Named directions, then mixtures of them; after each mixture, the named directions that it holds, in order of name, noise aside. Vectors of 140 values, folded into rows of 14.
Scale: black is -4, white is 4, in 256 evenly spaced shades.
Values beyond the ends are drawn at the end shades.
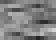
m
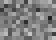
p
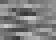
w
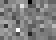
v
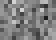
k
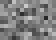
k, w.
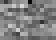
m, v, w.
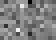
v.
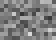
k, p, w.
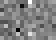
v.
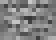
k, v, w.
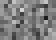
k.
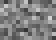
p, w.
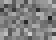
p.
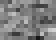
k, m.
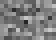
p, v, w.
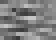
w.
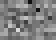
p, v, w.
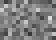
p.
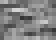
m, w.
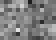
k, m, v.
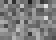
k, v.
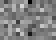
p, v.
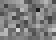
k, p, v.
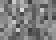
k, v.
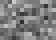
k, w.
